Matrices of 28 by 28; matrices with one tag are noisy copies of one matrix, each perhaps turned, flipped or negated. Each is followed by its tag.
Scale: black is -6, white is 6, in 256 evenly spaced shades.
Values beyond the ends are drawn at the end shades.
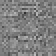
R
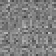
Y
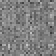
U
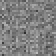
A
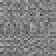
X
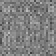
U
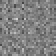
Y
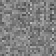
A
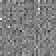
X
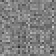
A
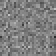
Y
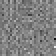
X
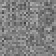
A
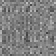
U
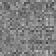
A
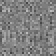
U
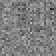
A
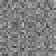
Y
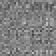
A
